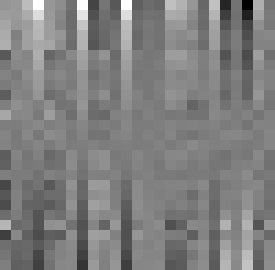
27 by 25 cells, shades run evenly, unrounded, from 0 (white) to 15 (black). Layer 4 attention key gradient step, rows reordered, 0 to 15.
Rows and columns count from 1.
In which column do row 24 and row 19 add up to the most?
1
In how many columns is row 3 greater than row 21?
11
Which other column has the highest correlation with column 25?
6
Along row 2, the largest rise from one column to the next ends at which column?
9
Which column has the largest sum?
23
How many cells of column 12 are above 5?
22
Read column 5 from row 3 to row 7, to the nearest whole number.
6 6 5 9 8
